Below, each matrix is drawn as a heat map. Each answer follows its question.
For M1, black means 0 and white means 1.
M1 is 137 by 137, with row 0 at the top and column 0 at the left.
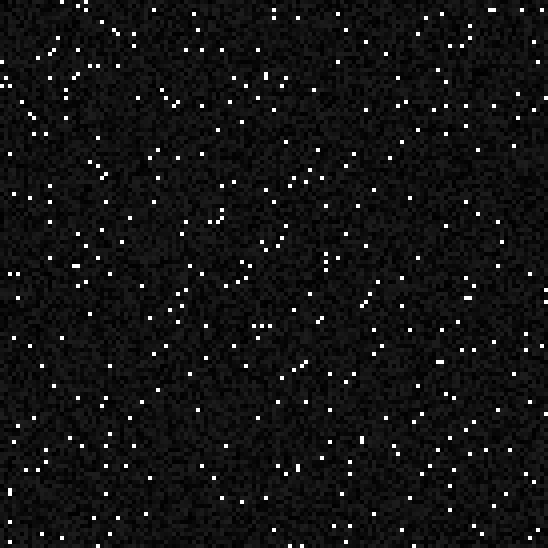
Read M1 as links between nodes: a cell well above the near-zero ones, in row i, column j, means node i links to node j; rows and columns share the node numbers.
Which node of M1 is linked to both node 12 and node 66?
node 19
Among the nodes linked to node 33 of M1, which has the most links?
node 111
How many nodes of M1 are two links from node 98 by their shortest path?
4
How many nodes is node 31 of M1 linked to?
1
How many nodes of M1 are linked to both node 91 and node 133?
2
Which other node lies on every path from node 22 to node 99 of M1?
node 16
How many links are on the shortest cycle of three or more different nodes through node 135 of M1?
8
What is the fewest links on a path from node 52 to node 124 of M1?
2
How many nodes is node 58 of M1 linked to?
3
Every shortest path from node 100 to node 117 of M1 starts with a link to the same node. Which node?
node 69
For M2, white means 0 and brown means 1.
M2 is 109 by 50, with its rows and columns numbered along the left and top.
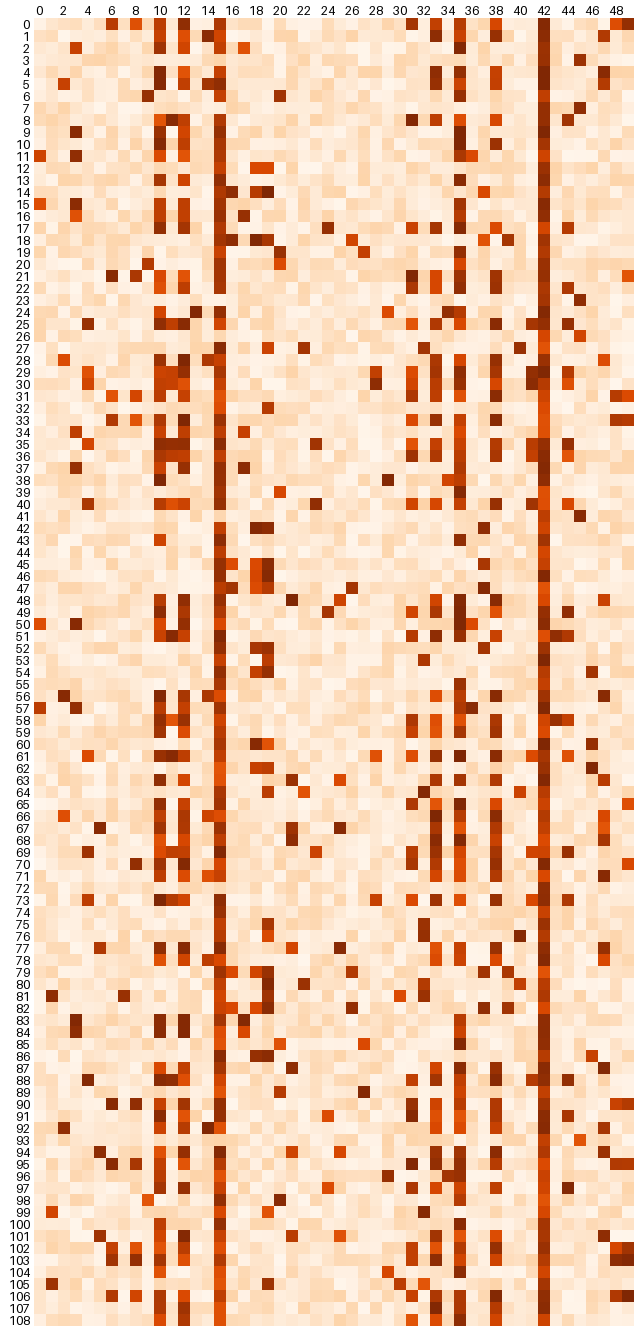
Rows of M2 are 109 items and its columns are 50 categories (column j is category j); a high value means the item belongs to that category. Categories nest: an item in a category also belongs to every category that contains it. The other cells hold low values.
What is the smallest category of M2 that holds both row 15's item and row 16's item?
3
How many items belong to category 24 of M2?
4
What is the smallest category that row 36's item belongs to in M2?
41
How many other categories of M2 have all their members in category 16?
2
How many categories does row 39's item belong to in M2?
4
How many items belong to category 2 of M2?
5
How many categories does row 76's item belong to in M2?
5
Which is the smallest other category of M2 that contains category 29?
10
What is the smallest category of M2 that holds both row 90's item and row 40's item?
31
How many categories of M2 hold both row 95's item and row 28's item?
7
